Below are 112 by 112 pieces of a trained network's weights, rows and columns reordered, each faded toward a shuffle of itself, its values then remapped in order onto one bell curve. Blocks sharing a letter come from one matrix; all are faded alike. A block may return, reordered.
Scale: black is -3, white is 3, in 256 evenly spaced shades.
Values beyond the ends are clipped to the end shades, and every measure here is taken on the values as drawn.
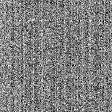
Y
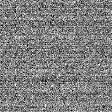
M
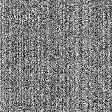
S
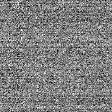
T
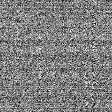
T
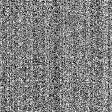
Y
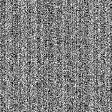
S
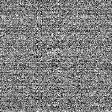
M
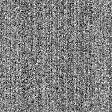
Y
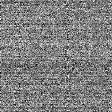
M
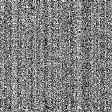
S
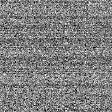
M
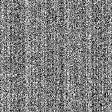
S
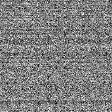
T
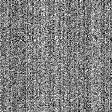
S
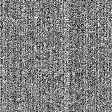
S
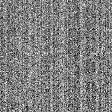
S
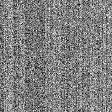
Y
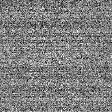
M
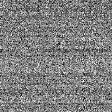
T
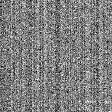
S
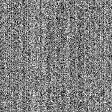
Y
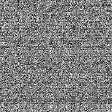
T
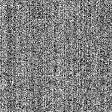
Y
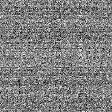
M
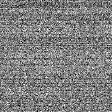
M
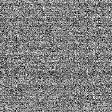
T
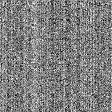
S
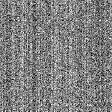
S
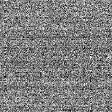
T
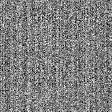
Y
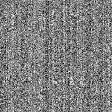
Y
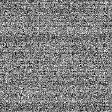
M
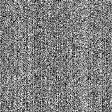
Y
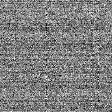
M
